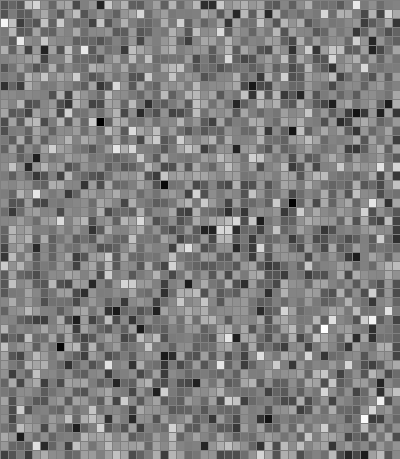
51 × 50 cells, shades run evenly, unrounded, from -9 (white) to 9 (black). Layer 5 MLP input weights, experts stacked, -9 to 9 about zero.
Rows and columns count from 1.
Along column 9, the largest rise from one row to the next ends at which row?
14
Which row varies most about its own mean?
6
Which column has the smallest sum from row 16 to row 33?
17
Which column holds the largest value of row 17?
30
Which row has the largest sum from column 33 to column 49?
27
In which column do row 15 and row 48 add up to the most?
37
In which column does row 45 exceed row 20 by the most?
21
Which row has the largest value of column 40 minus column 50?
19
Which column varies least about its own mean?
7
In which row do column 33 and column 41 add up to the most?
26
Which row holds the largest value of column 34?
47
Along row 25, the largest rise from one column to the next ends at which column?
33
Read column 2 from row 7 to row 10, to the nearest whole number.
-1 1 0 2
